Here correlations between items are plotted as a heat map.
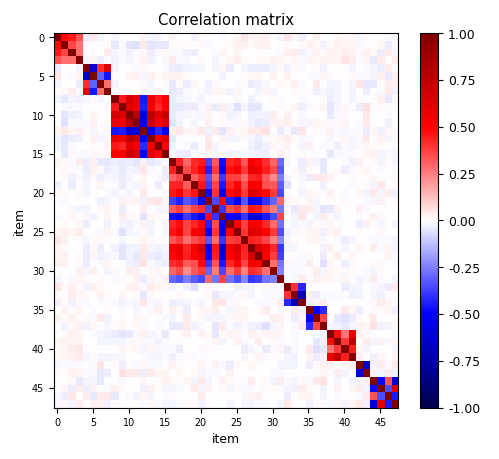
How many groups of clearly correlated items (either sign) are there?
9
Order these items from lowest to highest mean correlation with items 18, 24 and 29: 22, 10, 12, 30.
10, 12, 30, 22
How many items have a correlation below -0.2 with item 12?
7
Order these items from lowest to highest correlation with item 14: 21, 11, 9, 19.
19, 21, 9, 11
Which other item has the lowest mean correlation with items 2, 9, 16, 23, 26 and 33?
34
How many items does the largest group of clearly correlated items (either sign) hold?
16
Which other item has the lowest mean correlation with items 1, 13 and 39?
12
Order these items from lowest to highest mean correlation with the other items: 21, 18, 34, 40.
21, 34, 40, 18
